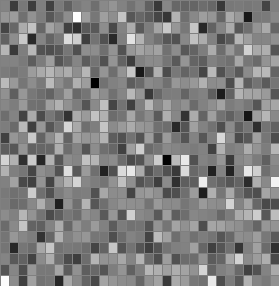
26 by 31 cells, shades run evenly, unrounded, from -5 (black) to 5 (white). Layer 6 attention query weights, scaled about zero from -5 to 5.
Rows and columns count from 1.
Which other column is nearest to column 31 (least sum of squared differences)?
2
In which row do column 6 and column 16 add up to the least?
17
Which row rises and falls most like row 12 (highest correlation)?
4
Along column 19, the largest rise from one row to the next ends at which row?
3
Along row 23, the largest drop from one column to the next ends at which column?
14
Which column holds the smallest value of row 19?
7
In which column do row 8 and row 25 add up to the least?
11
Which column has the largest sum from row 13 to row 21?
31
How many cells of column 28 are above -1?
19
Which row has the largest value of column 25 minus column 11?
8
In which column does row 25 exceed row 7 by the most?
23
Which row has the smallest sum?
1
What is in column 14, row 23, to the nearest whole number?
-2
